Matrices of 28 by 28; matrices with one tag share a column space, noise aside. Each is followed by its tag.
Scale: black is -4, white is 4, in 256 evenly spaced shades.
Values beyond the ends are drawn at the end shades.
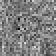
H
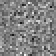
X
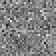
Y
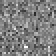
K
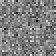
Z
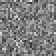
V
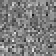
K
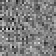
H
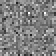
X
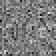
Z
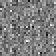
Y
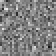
H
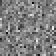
K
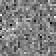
H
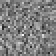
Y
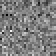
K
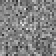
H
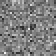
Z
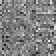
Z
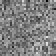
H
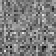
K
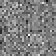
X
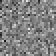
Z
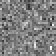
H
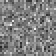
H
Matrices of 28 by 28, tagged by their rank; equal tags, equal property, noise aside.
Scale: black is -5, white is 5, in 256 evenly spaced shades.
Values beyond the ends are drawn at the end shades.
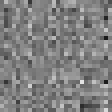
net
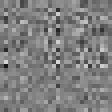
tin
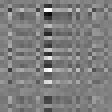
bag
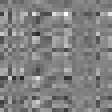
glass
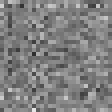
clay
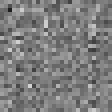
clay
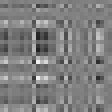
bag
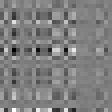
bag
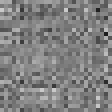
net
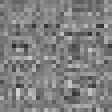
clay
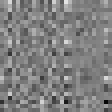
tin
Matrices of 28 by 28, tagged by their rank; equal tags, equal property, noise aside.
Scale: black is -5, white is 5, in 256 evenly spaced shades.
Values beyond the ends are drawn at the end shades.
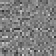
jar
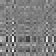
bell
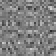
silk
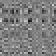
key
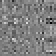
silk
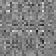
silk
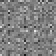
silk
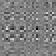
key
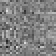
silk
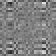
bell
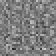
silk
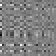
bell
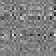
key
